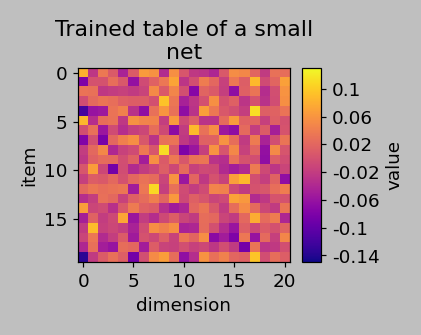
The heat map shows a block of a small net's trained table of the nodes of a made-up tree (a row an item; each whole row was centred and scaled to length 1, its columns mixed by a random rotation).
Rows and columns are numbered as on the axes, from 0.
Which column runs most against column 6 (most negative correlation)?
12
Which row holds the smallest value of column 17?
17
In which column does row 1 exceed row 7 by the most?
2
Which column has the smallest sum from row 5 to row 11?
18
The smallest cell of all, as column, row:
0, 19
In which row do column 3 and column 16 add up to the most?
11
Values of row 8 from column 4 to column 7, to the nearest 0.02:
-0.02 0 0.04 0
